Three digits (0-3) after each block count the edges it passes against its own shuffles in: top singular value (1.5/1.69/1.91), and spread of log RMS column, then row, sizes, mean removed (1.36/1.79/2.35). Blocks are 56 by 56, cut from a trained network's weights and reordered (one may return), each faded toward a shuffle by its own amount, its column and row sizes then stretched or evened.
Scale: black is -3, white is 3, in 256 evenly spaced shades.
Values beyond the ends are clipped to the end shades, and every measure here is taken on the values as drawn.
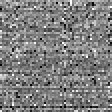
1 2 1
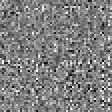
0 3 2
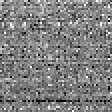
2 2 2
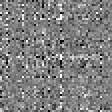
2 3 3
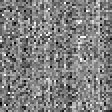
1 0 1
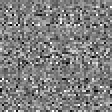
2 0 3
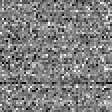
0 1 1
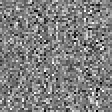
0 2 0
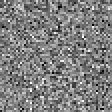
1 1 0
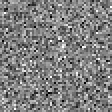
0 1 0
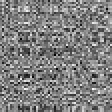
3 1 2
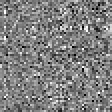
1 2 1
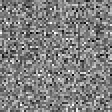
2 0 2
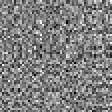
3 2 0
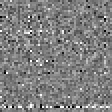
1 1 2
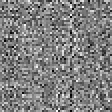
3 2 1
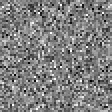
0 1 1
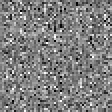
0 3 1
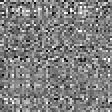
3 1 3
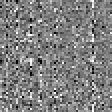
1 3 2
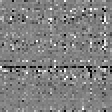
1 2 3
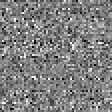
0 1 3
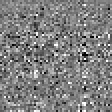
2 2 3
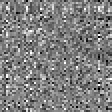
1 3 1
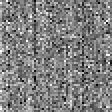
1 1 0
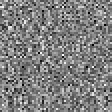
3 1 1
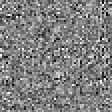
1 1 2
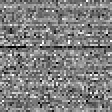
2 0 2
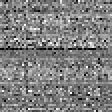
2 0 3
